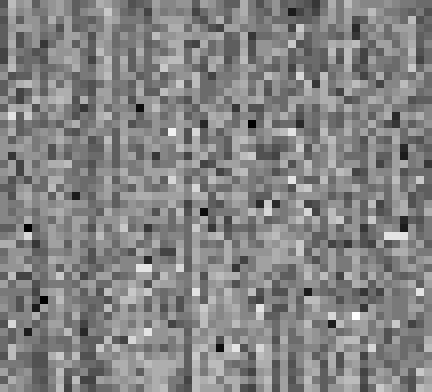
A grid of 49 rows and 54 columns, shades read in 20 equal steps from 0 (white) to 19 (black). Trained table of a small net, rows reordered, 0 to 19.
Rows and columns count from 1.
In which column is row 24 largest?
37
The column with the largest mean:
12
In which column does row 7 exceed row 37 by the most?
53
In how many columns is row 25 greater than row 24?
20
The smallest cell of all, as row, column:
40, 45
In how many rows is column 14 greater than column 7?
21
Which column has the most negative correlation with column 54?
31
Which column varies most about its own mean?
39
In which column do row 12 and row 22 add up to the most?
3
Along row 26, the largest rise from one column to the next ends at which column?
35
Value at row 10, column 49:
12
